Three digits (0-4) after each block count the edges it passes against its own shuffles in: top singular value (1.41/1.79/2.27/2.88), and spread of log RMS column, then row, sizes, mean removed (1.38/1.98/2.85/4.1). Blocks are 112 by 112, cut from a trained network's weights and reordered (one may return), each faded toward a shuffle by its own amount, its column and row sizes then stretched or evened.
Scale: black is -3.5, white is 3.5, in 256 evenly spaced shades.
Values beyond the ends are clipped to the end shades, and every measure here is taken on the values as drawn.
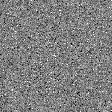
1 1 0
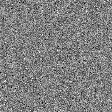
0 1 0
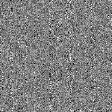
1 3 0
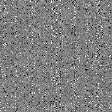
1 3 1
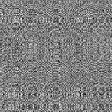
4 1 3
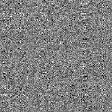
2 2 2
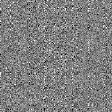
2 3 1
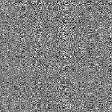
3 3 3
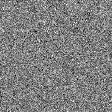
1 1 0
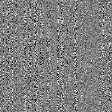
1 4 0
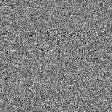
2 0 2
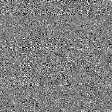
1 2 3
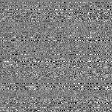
0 2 4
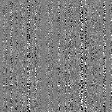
2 4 1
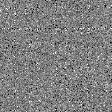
1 2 1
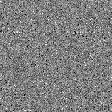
2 0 0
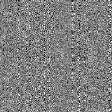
3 3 1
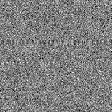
3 0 0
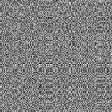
4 2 2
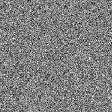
2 1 0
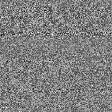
1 1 3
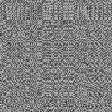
4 0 2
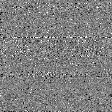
1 0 3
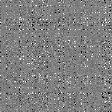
0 3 3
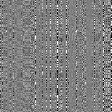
4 4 0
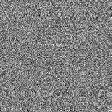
3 0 1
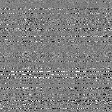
2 2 4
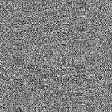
3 1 2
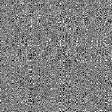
3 3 2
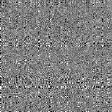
3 3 3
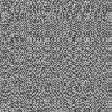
4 2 1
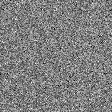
0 0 0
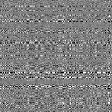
4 1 4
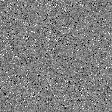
0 0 1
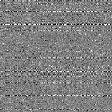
4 0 3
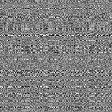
4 0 4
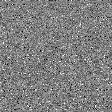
0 0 2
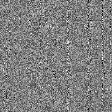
0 3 1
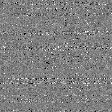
0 1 3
